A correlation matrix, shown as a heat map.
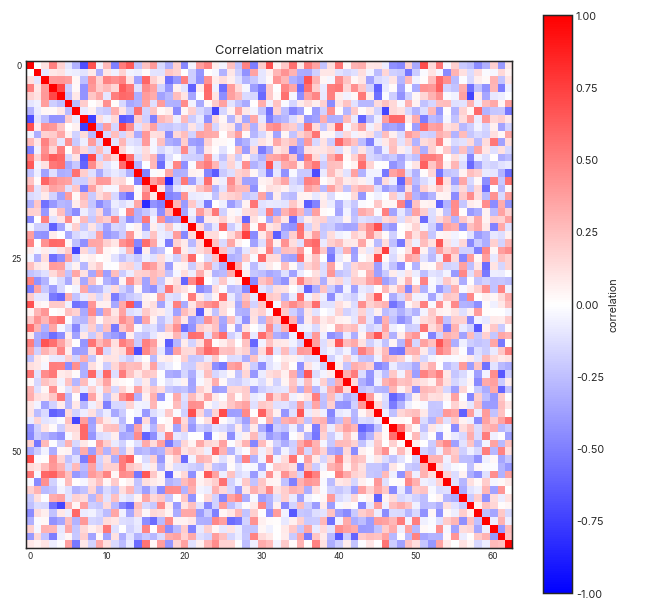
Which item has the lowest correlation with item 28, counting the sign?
20
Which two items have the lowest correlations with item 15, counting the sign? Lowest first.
18, 48
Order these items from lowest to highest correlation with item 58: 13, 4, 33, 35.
13, 35, 33, 4
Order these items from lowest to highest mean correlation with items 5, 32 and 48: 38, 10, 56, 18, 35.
56, 35, 18, 38, 10
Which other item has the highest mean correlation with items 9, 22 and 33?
37
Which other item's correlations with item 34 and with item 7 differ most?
0
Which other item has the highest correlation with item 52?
12
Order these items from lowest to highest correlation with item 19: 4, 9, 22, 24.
9, 4, 22, 24
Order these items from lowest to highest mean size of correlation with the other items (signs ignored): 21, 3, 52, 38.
38, 52, 21, 3
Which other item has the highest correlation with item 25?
45
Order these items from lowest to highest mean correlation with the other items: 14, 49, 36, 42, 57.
14, 57, 42, 49, 36
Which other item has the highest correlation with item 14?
6
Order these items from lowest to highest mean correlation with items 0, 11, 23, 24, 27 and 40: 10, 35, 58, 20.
58, 35, 20, 10
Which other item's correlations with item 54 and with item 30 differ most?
11
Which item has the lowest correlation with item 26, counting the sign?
59
